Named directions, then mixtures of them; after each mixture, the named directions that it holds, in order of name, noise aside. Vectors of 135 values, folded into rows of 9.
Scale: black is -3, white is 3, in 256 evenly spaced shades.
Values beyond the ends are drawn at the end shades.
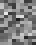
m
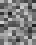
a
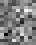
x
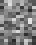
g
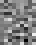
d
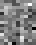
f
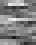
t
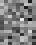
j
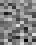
d.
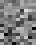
f, x.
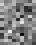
j, x.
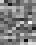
d, t.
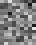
a, f.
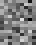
j.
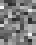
a, g, m.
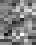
m, x.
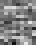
f, g, t.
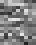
a, t, x.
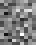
d, x.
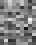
d, g.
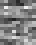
d, t.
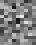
m.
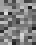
a, f, m.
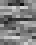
t.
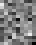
j, m.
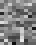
f, t.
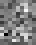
x.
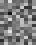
a, d, j.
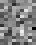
f, x.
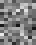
a, f, x.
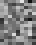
j, m, x.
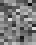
a, f, j.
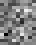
x.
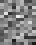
g, m.
